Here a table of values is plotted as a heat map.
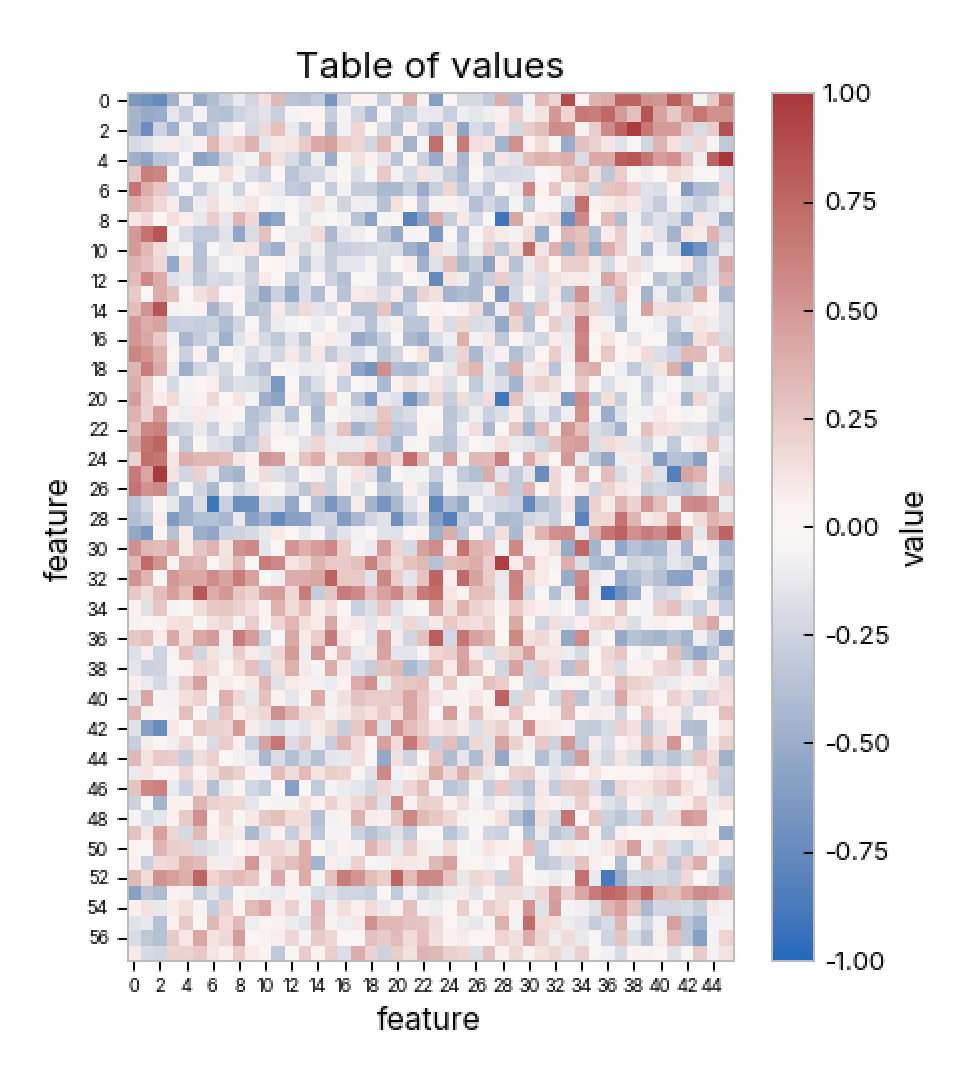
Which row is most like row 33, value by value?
52
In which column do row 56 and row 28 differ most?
20
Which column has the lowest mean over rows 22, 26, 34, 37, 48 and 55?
43
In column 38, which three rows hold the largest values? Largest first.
2, 4, 0
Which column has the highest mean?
34
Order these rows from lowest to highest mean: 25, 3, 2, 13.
13, 25, 2, 3
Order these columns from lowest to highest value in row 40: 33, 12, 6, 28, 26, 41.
12, 6, 26, 41, 33, 28
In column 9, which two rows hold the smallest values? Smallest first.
27, 28
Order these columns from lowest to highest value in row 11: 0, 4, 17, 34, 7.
17, 7, 4, 34, 0
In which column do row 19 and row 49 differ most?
11
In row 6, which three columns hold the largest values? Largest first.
0, 30, 1
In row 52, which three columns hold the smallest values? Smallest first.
36, 37, 45
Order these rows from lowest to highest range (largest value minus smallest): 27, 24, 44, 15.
44, 15, 24, 27
